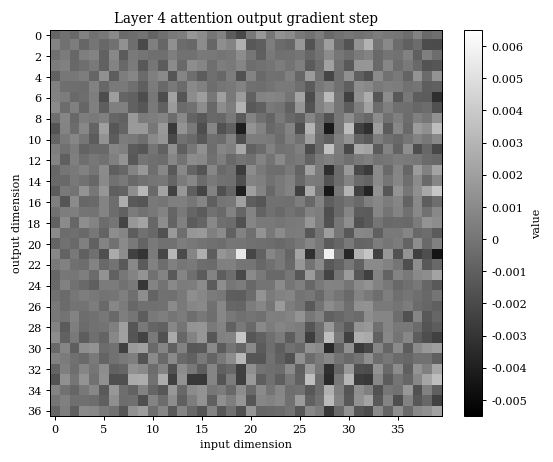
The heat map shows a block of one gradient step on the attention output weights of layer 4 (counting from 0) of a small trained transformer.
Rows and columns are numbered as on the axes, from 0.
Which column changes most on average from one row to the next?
28
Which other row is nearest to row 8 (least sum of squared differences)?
17
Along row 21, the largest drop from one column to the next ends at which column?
20
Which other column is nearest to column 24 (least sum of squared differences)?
16
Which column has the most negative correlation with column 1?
7
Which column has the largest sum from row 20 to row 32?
32
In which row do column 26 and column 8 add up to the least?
21
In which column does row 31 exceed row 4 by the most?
19
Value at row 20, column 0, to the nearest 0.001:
-0.001
